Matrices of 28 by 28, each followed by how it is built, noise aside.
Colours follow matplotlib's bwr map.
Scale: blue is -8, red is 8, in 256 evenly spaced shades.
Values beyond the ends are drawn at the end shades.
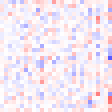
uneven columns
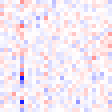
uneven columns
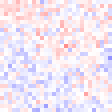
smooth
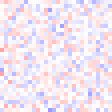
noise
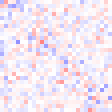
block diagonal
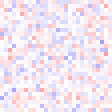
noise
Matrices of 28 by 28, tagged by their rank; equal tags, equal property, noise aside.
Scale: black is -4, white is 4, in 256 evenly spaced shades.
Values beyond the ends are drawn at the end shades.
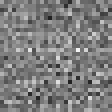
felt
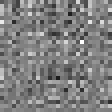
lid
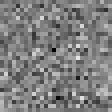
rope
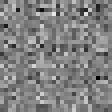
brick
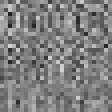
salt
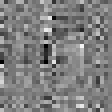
lid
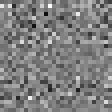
rope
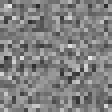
rope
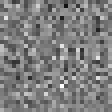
rope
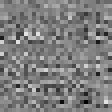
rope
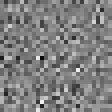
lid
